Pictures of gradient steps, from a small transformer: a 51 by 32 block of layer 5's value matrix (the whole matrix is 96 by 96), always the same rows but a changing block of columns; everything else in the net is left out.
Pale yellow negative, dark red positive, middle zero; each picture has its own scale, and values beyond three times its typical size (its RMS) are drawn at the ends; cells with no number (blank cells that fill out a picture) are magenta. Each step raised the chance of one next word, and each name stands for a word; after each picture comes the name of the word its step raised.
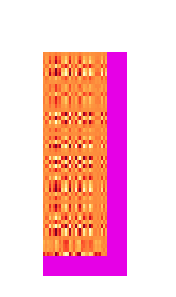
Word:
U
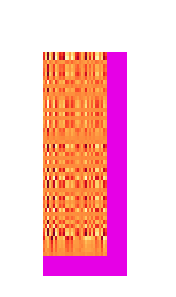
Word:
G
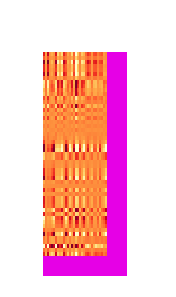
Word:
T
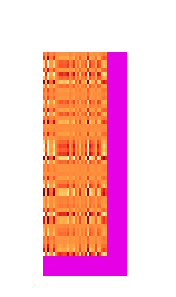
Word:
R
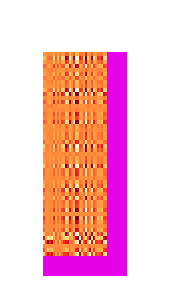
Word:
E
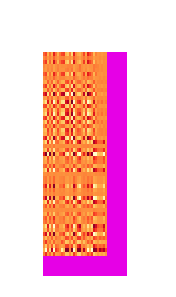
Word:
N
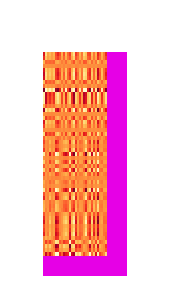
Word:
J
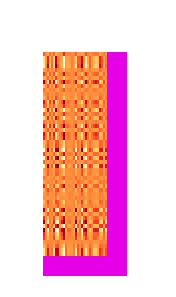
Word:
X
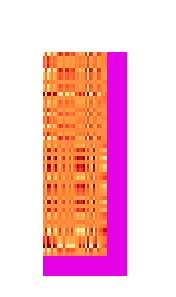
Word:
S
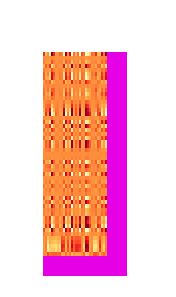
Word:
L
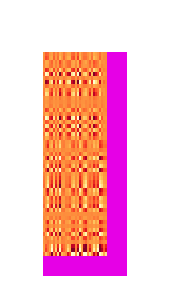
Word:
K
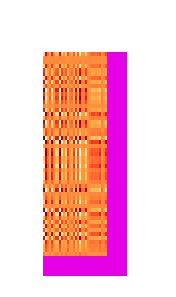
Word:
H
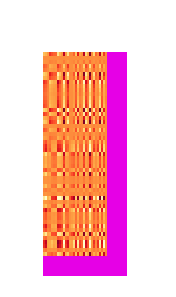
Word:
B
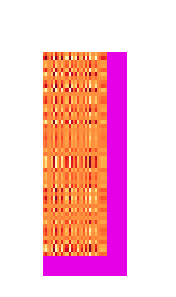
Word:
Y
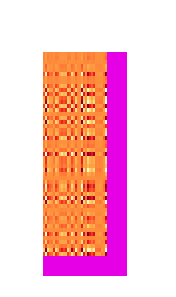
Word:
N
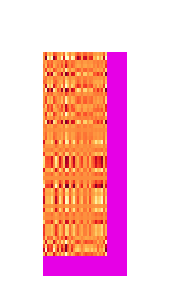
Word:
Y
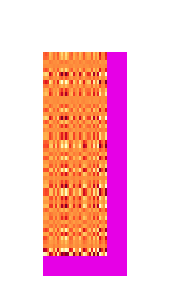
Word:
K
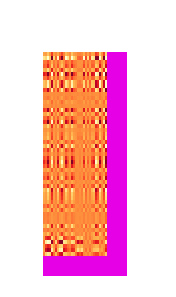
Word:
Y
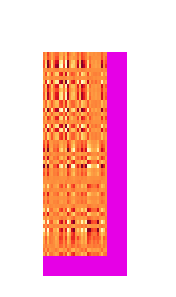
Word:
X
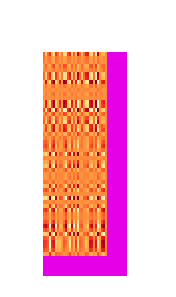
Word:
B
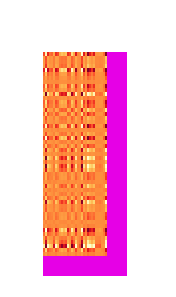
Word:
S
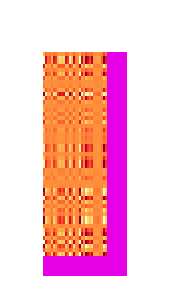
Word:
E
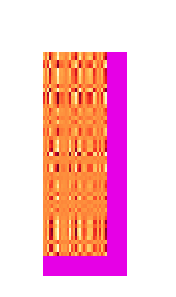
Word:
J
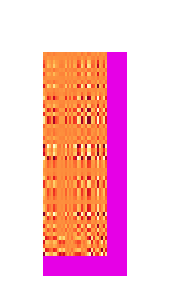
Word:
R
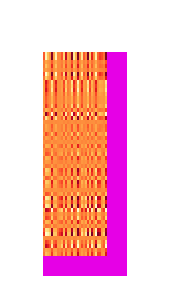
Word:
G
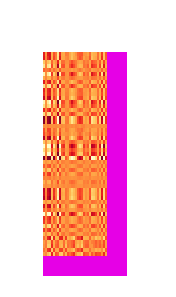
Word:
R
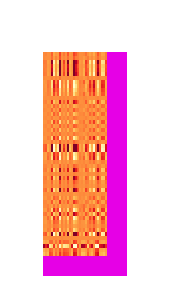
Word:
T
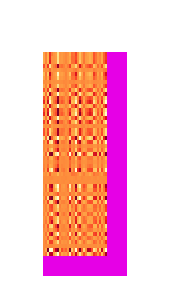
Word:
N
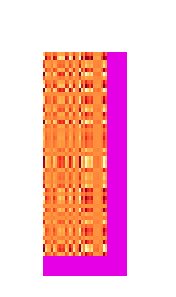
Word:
Y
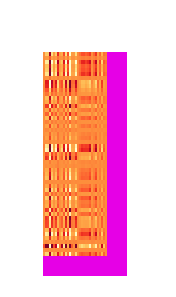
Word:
T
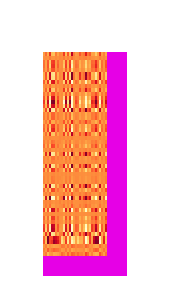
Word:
B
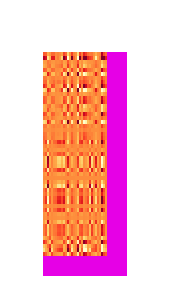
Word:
Y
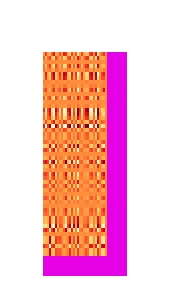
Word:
L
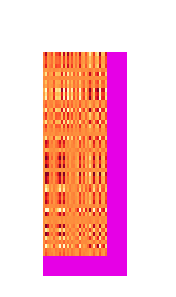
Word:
H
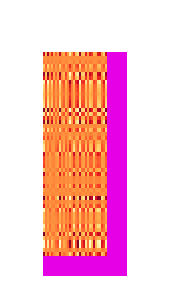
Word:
B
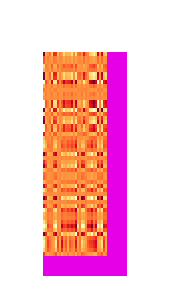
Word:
B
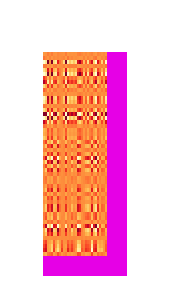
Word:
U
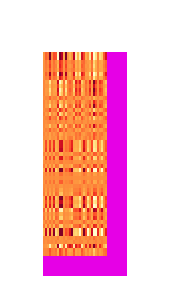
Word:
G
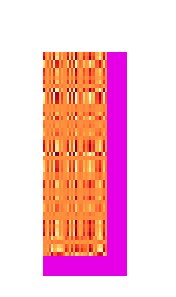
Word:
J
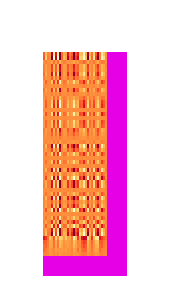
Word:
G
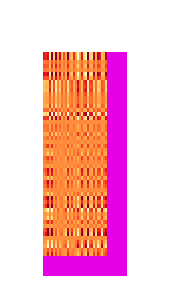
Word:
G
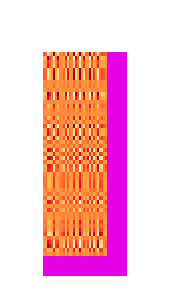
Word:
S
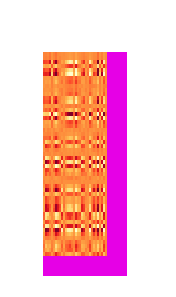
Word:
U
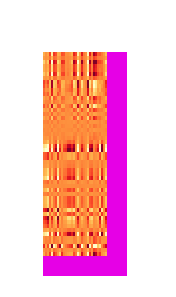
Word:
T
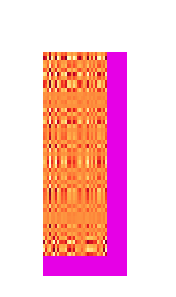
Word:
Y
